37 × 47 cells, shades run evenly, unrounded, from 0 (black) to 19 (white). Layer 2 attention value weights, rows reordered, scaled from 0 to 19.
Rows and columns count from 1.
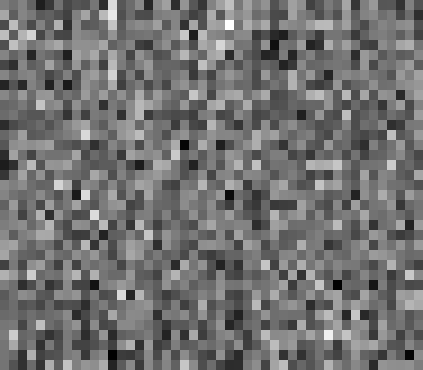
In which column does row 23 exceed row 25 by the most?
38
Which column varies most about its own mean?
13
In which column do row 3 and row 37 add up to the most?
37
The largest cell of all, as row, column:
3, 26
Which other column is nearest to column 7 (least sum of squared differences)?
18
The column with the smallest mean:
42
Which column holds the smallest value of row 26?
24
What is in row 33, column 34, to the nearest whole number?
13
